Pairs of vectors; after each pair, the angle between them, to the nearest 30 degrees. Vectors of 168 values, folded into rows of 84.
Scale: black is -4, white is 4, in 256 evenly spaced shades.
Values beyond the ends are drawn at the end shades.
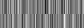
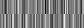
30 degrees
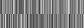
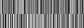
150 degrees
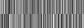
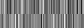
60 degrees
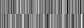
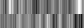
120 degrees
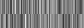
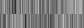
150 degrees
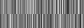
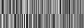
90 degrees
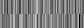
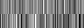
60 degrees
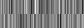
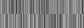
60 degrees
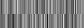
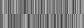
60 degrees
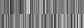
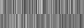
90 degrees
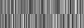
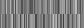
30 degrees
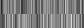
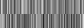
150 degrees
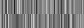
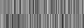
90 degrees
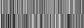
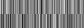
60 degrees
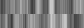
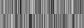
120 degrees
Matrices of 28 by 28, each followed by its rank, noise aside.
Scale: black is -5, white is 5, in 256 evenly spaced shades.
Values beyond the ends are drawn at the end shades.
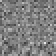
four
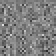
four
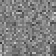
six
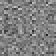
five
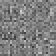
five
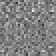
five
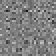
four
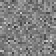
seven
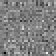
five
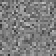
seven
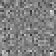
four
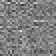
six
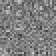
six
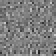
five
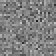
seven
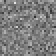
seven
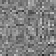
five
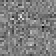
six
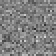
seven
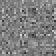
four
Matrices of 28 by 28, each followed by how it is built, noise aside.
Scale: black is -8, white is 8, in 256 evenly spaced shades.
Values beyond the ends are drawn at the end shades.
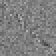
banded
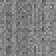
blocks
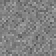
Hankel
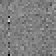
uneven columns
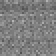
repeating columns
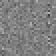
uneven columns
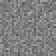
repeating columns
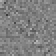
banded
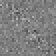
banded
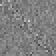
banded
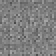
repeating columns
